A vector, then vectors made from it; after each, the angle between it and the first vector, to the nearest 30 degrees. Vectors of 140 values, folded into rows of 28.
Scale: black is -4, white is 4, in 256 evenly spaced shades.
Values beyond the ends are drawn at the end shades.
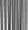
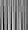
150 degrees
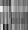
120 degrees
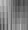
120 degrees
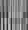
150 degrees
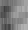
90 degrees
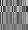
90 degrees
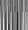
30 degrees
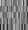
120 degrees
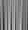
150 degrees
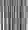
30 degrees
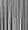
150 degrees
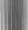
60 degrees
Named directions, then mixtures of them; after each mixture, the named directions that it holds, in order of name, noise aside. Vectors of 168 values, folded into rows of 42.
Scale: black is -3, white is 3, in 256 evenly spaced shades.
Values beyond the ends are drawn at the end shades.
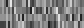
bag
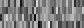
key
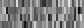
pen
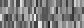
key.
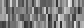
bag, pen.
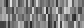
bag, pen.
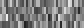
bag, pen.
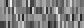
bag.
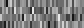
bag, key.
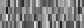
key, pen.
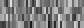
bag, pen.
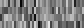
key.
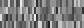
key.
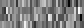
pen.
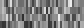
bag, pen.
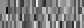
key, pen.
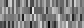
bag, key.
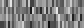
bag.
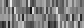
bag.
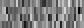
pen.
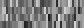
bag, pen.
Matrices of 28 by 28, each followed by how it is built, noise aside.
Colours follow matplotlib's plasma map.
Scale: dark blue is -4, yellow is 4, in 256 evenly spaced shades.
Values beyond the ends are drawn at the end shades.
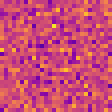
noise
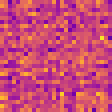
blocks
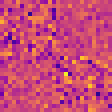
block diagonal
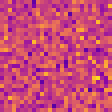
noise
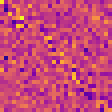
banded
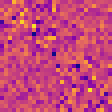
block diagonal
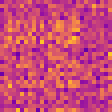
blocks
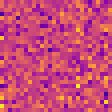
uneven columns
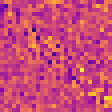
banded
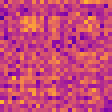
blocks
